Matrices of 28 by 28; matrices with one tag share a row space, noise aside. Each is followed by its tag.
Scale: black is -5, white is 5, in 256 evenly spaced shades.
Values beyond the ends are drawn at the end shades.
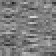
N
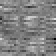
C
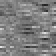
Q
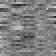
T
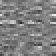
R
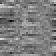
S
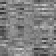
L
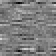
T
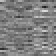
L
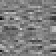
R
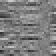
S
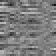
S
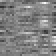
Q
